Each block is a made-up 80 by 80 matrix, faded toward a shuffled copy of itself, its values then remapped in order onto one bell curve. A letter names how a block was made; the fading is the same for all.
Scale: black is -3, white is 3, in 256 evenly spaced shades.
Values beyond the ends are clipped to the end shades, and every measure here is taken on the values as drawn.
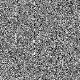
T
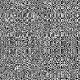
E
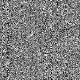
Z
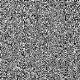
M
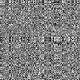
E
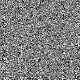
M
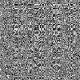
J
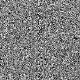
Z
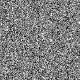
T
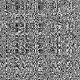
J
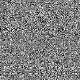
M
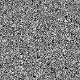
M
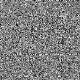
M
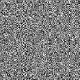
J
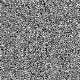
M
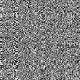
J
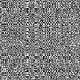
E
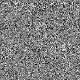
M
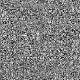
M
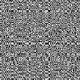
E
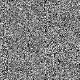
Z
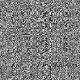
J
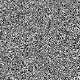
Z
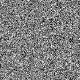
T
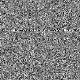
M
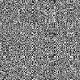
J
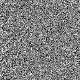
T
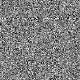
M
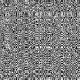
E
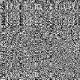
J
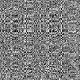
E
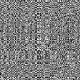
E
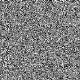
M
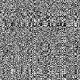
J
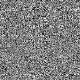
M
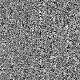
T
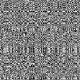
E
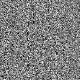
T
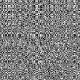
E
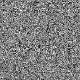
M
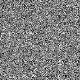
M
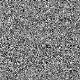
M
